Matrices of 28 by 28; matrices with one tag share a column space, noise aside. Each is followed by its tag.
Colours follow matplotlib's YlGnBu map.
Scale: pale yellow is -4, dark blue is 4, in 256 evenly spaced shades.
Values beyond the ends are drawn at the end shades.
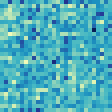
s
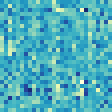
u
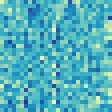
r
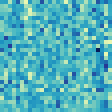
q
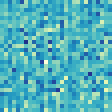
q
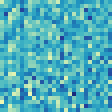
u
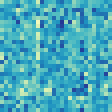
u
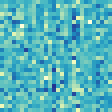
s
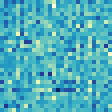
q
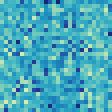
q
